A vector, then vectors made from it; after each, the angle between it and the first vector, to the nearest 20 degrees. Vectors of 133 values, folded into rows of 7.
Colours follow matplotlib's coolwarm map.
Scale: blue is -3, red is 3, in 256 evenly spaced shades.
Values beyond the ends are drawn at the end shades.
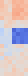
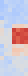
160 degrees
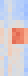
160 degrees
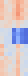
20 degrees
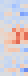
140 degrees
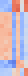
80 degrees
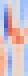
120 degrees
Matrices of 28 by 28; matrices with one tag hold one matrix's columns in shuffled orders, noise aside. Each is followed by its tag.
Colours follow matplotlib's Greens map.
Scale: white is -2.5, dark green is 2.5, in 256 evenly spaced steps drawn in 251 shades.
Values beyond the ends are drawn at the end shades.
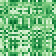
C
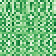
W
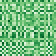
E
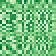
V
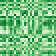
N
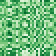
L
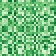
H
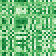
C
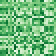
H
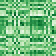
N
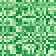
H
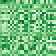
V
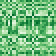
N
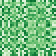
L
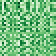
W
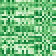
H
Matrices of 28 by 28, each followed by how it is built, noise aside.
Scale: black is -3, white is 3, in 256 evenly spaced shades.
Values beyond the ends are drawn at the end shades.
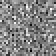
repeating rows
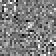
block diagonal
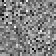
block diagonal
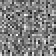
blocks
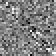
banded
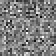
blocks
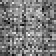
blocks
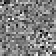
block diagonal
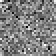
diagonal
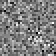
block diagonal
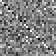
diagonal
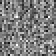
blocks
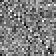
diagonal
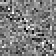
banded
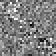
block diagonal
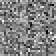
repeating rows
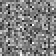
repeating rows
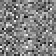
repeating rows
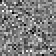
diagonal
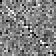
diagonal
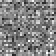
blocks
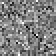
diagonal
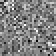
block diagonal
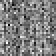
blocks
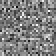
blocks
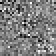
block diagonal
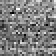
blocks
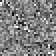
banded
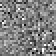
block diagonal
